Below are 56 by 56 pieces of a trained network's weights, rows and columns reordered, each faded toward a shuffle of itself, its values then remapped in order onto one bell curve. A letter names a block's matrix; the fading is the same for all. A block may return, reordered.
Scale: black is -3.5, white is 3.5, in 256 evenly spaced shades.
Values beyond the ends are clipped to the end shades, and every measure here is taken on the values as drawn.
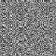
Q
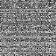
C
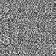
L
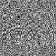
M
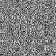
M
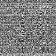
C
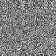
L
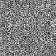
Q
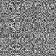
Q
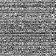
C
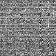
C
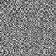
L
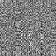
M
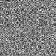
L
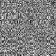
Q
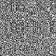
Q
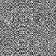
Q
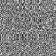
Q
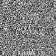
L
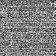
C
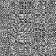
Q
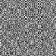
M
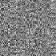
L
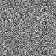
Q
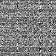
C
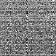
C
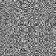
L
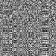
Q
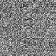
L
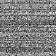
C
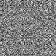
L
